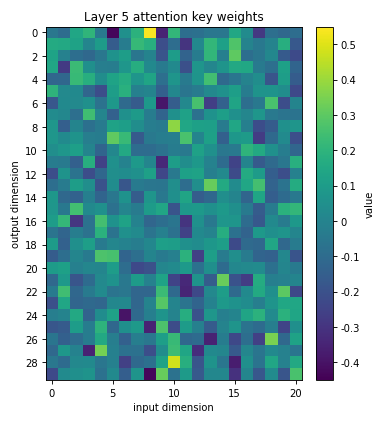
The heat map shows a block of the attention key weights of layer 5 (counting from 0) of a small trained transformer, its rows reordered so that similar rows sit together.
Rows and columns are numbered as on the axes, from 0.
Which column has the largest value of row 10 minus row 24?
6
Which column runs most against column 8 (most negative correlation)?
9
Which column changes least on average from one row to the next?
16
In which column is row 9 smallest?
17
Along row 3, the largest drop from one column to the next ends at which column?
1
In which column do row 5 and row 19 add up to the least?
20
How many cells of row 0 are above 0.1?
6
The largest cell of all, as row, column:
0, 8
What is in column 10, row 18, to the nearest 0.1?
0.1
